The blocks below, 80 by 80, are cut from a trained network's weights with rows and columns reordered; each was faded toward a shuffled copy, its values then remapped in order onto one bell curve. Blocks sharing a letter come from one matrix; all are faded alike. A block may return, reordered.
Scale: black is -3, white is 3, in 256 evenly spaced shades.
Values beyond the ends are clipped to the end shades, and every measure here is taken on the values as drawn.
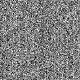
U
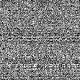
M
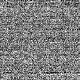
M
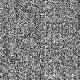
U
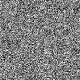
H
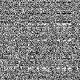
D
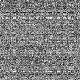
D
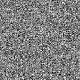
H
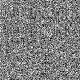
H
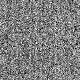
U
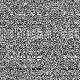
D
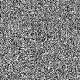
H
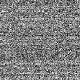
M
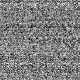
M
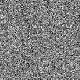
H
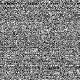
M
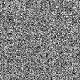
H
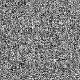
H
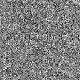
H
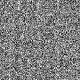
H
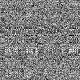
D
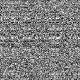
D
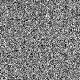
H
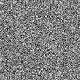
H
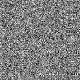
H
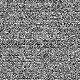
M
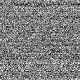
M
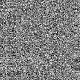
H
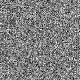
H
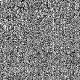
U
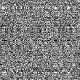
D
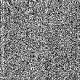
U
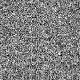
H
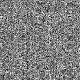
H
